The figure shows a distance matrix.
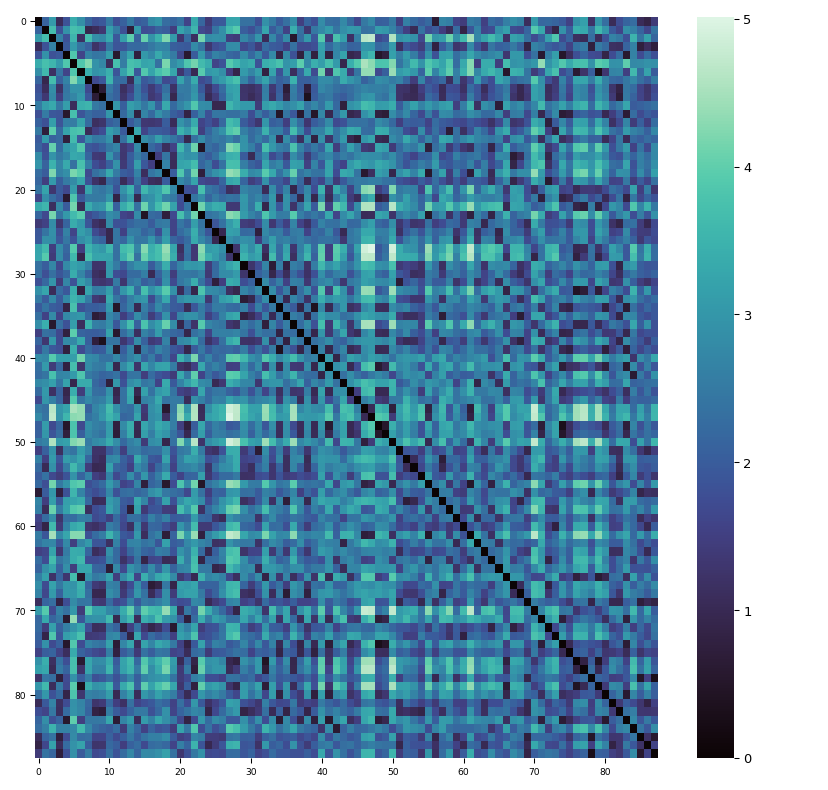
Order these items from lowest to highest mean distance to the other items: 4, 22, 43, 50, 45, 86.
86, 4, 45, 43, 22, 50
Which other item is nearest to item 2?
36
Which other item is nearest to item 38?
9
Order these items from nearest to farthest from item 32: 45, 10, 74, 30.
74, 30, 45, 10
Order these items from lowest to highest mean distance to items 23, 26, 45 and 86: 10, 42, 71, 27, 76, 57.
42, 10, 71, 57, 76, 27
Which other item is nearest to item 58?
13
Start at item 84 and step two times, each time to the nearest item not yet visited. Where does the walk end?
40
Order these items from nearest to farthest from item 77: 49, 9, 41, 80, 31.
41, 80, 49, 9, 31
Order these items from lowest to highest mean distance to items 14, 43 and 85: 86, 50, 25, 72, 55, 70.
25, 86, 72, 70, 55, 50
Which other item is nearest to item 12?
72
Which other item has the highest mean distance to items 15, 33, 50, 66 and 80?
5
